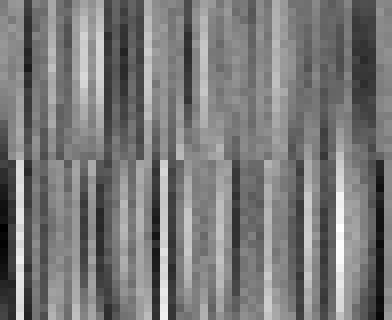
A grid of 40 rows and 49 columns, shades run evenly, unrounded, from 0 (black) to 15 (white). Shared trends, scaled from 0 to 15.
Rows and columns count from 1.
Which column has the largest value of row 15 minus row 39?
48
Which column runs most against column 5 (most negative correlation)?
37
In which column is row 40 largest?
21
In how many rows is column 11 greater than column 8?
20
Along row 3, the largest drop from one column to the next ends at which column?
14
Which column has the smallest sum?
4
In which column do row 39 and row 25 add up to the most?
43
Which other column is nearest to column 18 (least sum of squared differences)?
16
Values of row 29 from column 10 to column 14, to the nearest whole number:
9 4 8 2 5
